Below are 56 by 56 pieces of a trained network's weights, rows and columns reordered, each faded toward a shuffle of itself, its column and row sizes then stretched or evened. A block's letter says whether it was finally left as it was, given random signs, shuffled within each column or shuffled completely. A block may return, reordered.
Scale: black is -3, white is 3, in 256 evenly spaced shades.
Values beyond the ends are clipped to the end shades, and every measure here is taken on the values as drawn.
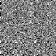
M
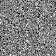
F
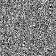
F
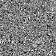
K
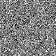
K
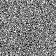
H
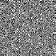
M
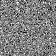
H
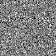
K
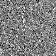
F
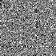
K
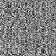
M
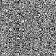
M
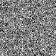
F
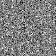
F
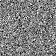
H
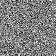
H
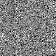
K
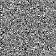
K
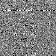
K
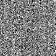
F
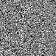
F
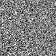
F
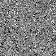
F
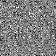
K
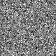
H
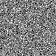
H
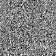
K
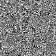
K
